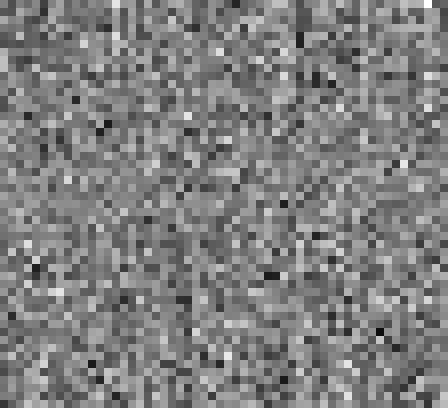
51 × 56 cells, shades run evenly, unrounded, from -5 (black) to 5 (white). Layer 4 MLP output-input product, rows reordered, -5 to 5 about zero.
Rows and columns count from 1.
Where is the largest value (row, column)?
1, 54
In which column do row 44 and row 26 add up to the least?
36
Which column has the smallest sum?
40
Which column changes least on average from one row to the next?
8
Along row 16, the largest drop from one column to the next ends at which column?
14
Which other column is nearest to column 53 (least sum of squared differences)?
23
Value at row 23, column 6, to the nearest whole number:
1
